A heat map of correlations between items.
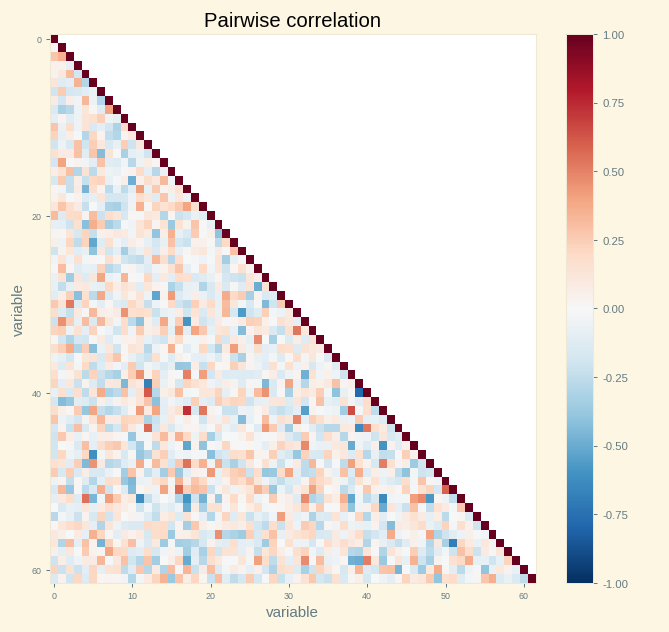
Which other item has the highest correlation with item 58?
7
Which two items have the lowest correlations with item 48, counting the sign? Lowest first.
52, 4
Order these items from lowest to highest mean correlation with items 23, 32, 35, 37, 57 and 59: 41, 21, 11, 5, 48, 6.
48, 5, 11, 21, 6, 41
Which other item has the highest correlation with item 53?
59
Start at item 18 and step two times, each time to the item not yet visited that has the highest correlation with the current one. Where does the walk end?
31
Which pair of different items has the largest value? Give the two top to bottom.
17, 42
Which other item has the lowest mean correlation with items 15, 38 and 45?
53
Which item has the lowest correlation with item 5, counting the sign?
47
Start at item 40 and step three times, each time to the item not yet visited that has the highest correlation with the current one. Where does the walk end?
27
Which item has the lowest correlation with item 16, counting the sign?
10
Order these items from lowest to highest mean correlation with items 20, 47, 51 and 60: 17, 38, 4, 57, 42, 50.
57, 38, 4, 42, 17, 50
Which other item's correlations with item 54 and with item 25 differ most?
29
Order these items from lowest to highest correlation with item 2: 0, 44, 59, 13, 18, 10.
44, 59, 18, 13, 10, 0
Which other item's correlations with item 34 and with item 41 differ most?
26
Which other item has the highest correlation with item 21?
56
